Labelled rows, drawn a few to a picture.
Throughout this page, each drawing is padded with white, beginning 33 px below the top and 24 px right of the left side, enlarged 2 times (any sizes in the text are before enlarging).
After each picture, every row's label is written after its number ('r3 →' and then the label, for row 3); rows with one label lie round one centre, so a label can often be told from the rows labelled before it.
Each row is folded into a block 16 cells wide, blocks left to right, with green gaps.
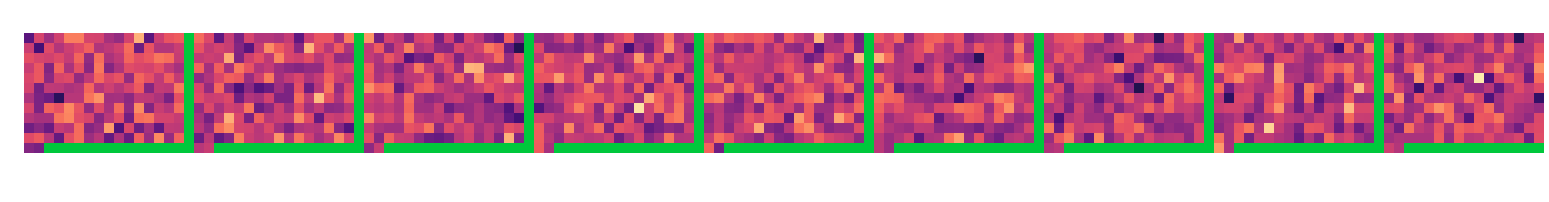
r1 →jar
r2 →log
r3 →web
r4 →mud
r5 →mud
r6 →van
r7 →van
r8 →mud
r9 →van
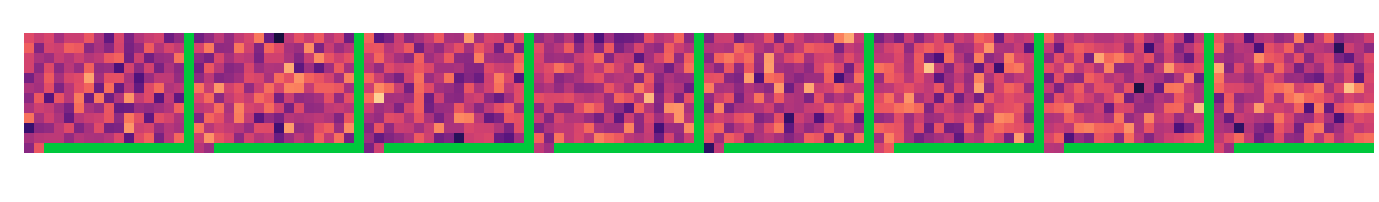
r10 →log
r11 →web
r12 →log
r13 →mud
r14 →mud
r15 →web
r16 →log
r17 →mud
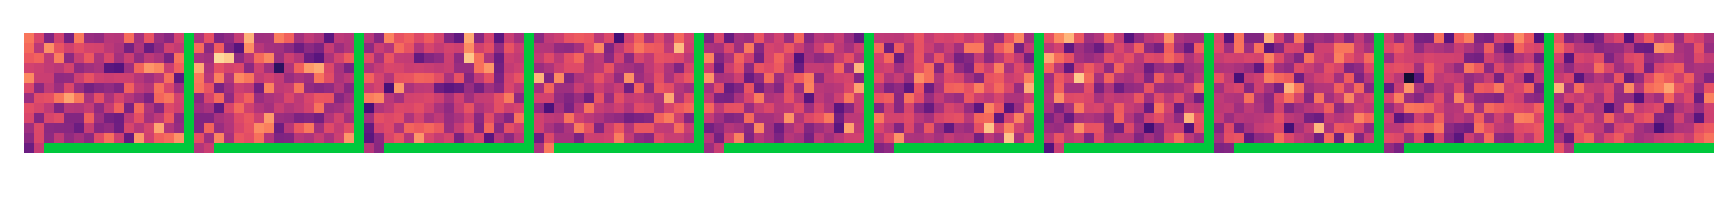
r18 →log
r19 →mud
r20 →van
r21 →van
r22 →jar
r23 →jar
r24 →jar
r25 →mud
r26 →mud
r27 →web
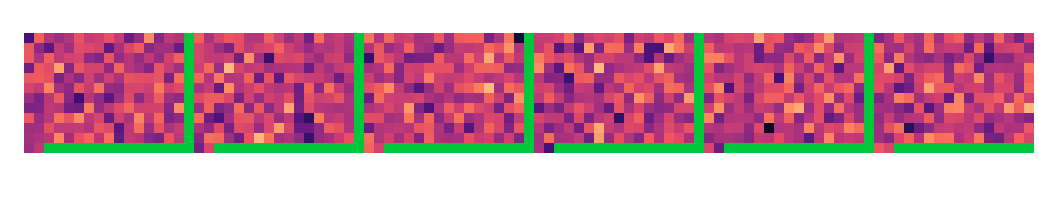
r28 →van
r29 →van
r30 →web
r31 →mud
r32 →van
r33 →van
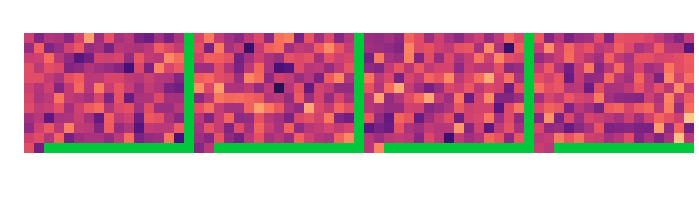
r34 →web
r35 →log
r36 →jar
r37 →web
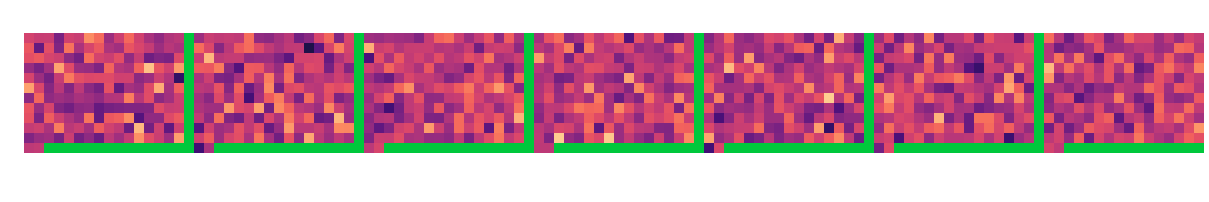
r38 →log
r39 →mud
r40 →mud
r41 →van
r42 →jar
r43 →log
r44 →mud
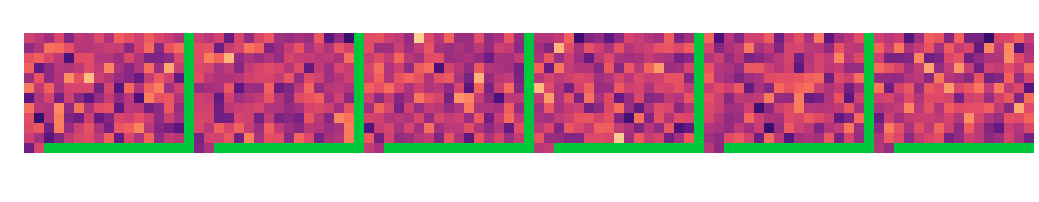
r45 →log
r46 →van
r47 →mud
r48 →log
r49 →web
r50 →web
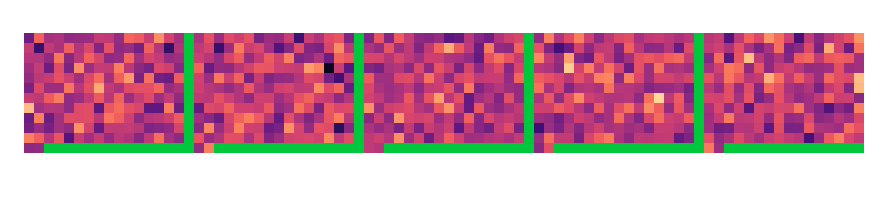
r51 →jar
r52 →mud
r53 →jar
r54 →jar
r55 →jar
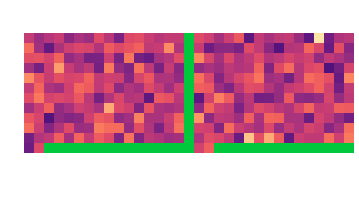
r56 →van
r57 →van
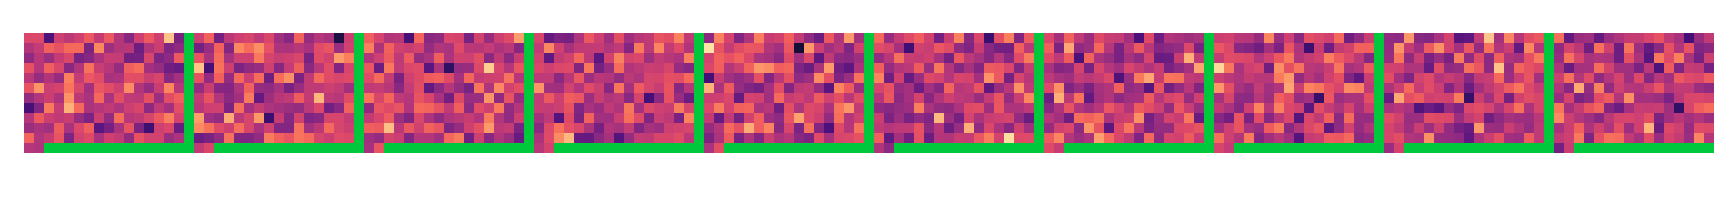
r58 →mud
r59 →log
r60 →log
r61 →web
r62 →mud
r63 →mud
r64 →van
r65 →mud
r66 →web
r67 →web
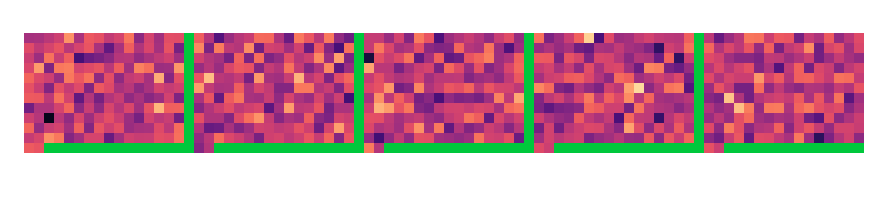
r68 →van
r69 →jar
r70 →web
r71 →mud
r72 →van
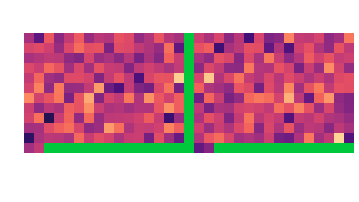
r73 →van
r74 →web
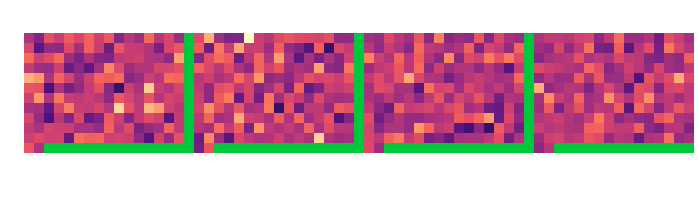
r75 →van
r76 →log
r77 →jar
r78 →mud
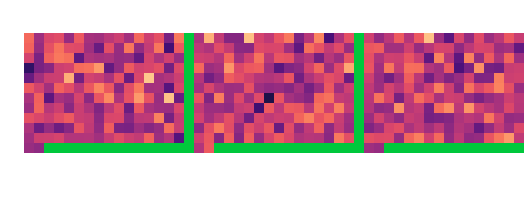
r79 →jar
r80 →log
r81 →web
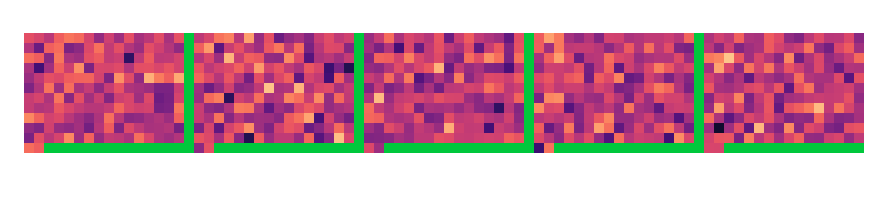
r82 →jar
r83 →mud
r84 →jar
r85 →log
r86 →van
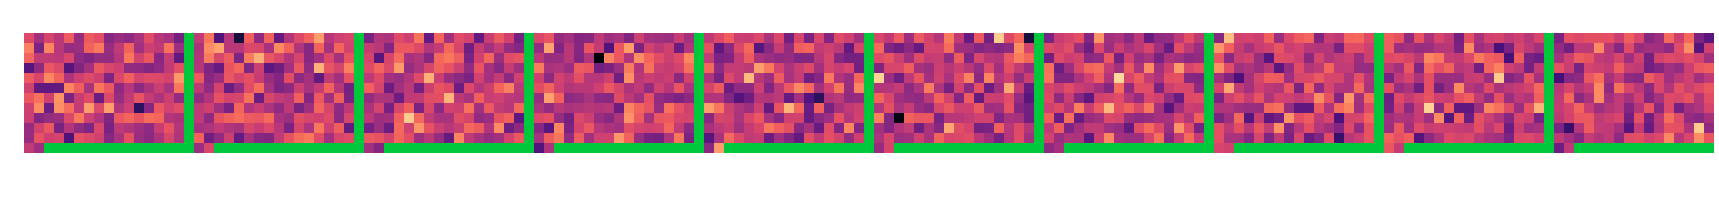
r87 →van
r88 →log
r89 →mud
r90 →web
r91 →jar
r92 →van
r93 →mud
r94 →mud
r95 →mud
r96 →jar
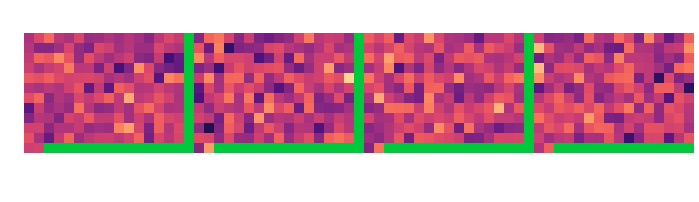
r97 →mud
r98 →jar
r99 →van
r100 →log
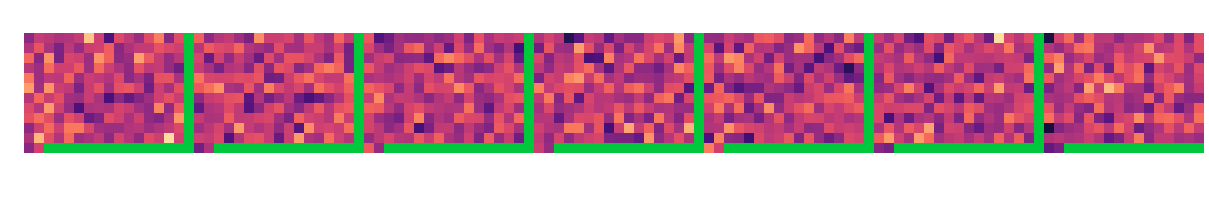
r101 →web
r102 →web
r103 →web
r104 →web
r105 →van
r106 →web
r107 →jar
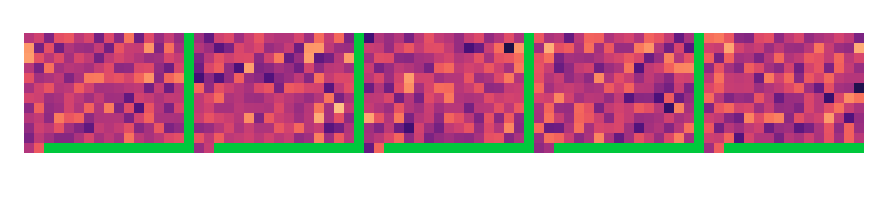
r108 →van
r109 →web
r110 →jar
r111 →web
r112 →web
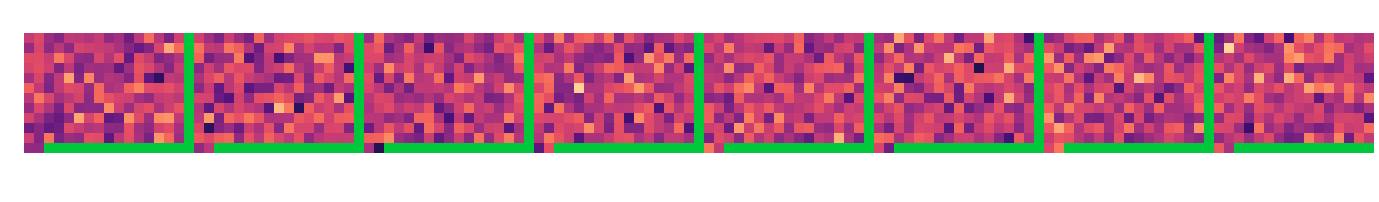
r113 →mud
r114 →jar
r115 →mud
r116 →jar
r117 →mud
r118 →web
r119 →van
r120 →web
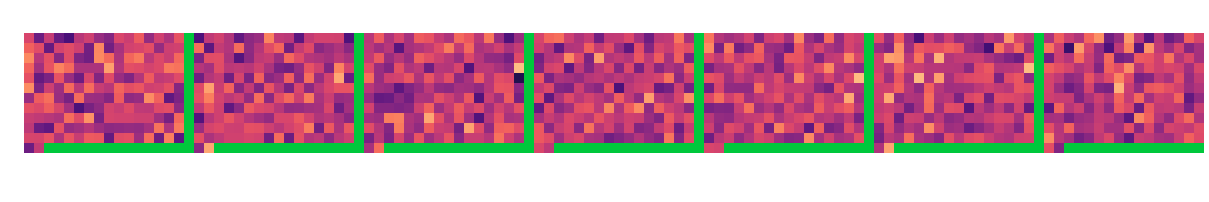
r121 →web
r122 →log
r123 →log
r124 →mud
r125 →van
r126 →log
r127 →mud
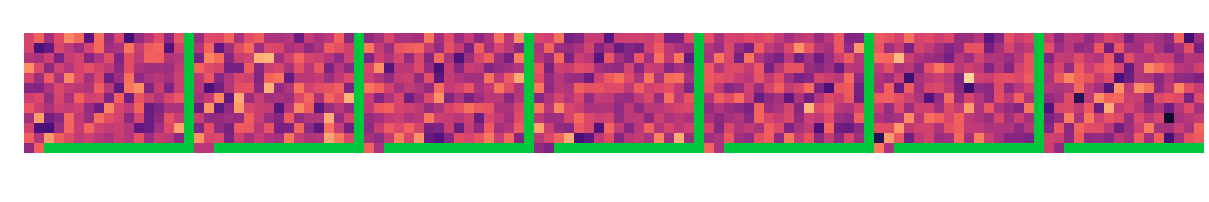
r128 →jar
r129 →mud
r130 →web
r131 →web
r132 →van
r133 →van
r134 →mud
